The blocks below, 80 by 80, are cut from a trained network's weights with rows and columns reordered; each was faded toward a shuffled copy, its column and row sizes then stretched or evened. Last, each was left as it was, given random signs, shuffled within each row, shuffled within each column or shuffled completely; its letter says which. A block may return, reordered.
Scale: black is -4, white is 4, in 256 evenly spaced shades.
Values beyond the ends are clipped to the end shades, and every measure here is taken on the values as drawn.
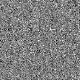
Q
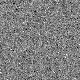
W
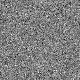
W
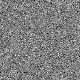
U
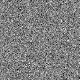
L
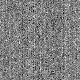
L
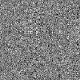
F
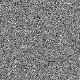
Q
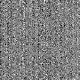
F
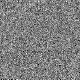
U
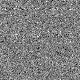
U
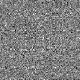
F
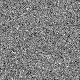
W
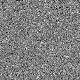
U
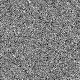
W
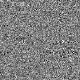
F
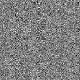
F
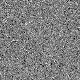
W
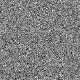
L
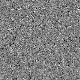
U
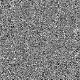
Q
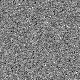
W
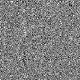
F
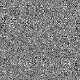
F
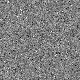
W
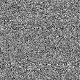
U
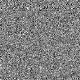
Q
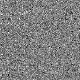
Q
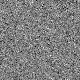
W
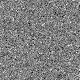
W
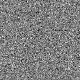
U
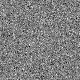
W
